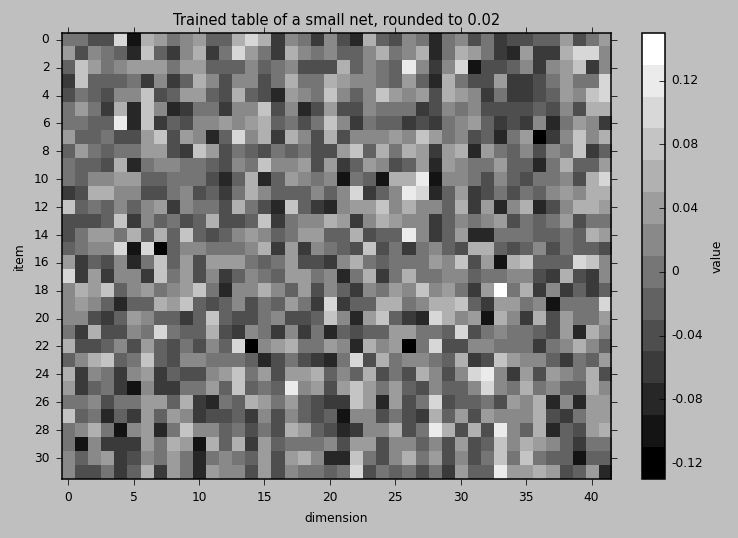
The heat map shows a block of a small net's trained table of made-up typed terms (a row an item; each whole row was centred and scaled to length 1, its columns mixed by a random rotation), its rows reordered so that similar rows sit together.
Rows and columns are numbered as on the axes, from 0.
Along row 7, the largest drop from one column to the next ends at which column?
36
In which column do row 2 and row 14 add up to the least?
31
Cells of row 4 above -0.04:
31
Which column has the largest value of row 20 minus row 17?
24
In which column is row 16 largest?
39
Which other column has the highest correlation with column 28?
34
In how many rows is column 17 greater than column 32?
25
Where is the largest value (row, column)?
18, 33
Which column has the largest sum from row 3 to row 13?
41
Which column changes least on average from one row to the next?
29
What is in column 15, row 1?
0
